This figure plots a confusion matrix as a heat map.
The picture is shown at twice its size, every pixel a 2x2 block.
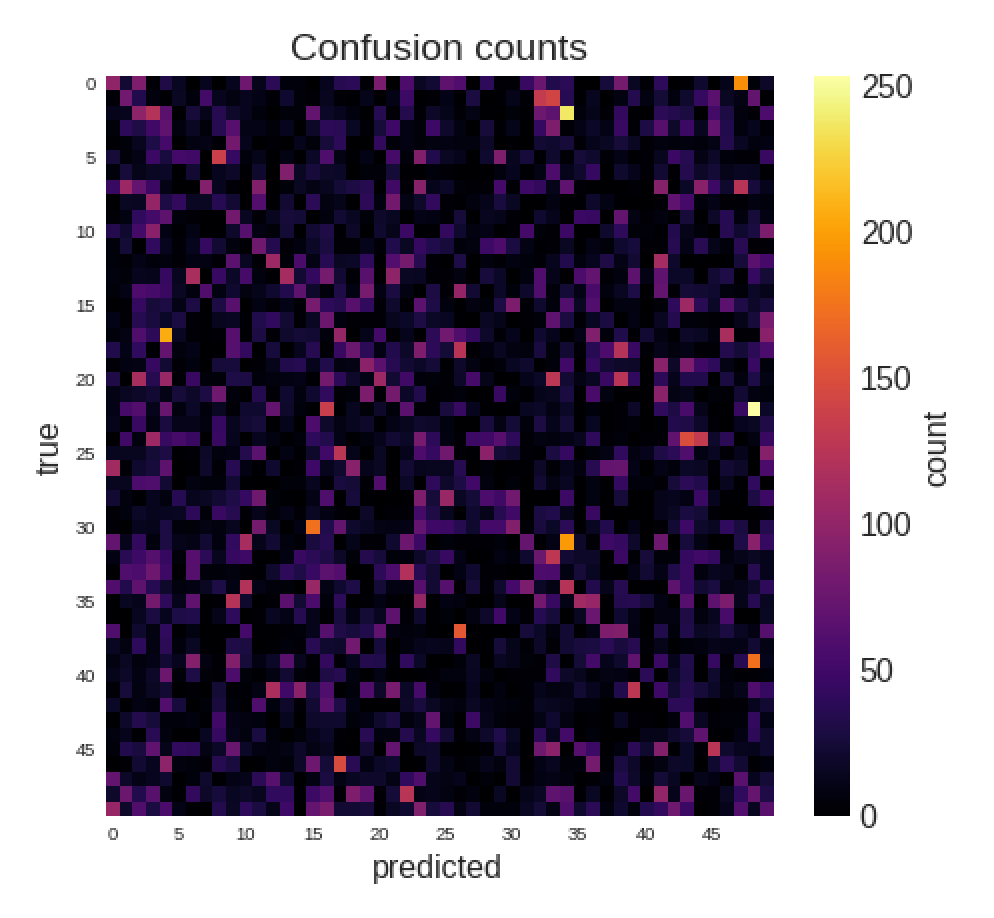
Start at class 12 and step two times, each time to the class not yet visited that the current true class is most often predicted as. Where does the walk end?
39
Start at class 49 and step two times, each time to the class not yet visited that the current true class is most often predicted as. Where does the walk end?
47
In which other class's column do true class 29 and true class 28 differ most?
25
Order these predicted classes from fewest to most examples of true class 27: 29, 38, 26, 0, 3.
29, 0, 26, 38, 3
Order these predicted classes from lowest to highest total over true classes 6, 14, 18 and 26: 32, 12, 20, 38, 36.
20, 12, 32, 36, 38
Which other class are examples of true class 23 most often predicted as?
15
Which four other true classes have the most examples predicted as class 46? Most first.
17, 35, 15, 36
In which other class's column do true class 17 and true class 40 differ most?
4
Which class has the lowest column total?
40
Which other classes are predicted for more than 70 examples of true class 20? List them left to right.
2, 4, 16, 33, 38
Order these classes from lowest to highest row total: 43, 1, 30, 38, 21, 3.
43, 38, 21, 1, 3, 30
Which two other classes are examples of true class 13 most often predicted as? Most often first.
6, 21
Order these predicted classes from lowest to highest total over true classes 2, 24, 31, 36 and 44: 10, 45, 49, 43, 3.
45, 10, 49, 43, 3
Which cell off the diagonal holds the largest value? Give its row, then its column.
22, 48
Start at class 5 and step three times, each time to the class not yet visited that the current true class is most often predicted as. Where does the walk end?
33
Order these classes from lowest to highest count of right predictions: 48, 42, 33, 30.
42, 33, 48, 30
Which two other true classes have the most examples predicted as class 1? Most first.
7, 48
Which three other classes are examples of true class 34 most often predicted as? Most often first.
10, 15, 31
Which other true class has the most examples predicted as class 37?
26
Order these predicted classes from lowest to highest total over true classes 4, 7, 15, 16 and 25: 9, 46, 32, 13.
13, 32, 46, 9
